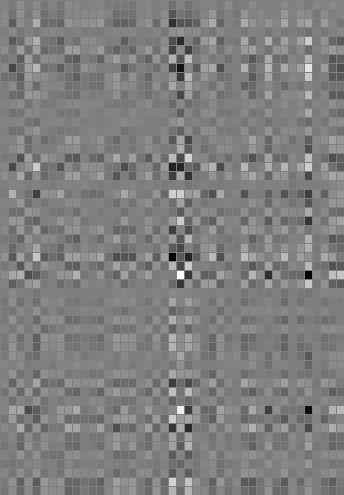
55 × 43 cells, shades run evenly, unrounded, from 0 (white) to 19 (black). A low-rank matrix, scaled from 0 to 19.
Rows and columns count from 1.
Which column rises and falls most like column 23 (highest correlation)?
43
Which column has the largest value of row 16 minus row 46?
23
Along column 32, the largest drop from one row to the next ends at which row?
31
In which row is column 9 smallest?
48
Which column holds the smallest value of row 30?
24
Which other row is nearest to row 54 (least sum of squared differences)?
44
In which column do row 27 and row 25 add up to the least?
22
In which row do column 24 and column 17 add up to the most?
29
